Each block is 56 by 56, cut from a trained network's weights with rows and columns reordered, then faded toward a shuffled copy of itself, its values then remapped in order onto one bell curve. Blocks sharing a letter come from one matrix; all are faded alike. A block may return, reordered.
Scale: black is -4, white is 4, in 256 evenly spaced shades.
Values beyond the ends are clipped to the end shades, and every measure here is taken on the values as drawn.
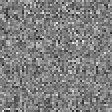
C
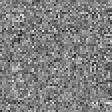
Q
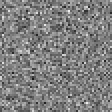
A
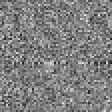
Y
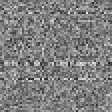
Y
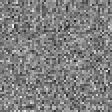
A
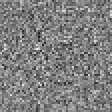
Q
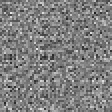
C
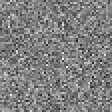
A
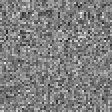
Q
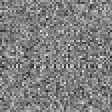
Y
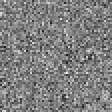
C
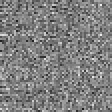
C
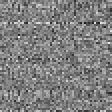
Y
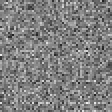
Q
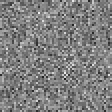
A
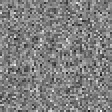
C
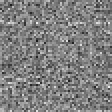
Q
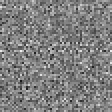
Q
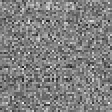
Q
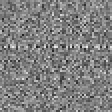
Y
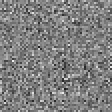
C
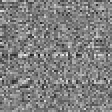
Y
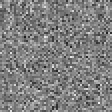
C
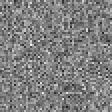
A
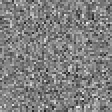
Q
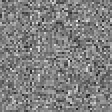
C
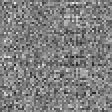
Q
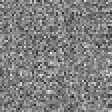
C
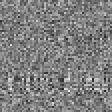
Y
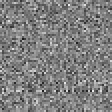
Y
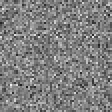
Q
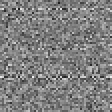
Y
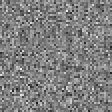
A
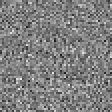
A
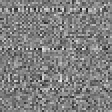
Y
